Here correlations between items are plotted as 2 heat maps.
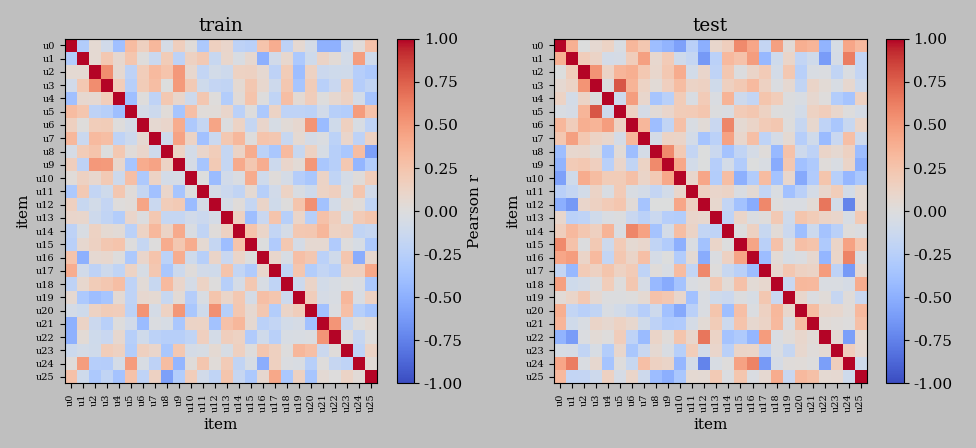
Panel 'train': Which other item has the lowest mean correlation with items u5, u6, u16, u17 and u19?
u21
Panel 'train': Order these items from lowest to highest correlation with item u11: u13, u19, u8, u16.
u16, u13, u19, u8
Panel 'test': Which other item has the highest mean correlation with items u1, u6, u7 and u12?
u14
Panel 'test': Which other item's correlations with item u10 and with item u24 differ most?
u12
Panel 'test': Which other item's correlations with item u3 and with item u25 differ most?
u5
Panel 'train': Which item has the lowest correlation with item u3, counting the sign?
u19
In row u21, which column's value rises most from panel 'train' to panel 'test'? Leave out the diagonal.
u0
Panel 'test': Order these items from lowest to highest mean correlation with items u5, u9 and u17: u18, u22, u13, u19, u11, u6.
u18, u13, u11, u6, u19, u22
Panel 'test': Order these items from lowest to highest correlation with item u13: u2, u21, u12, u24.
u2, u24, u12, u21
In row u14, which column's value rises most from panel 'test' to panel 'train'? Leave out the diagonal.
u20
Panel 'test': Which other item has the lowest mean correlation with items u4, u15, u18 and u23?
u9
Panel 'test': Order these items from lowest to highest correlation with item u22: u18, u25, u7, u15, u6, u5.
u7, u15, u6, u18, u25, u5
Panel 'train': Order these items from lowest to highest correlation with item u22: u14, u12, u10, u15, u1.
u15, u10, u12, u1, u14
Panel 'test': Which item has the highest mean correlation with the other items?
u3
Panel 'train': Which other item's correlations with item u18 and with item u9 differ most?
u7
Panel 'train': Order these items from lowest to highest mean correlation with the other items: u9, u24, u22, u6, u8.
u22, u24, u8, u6, u9
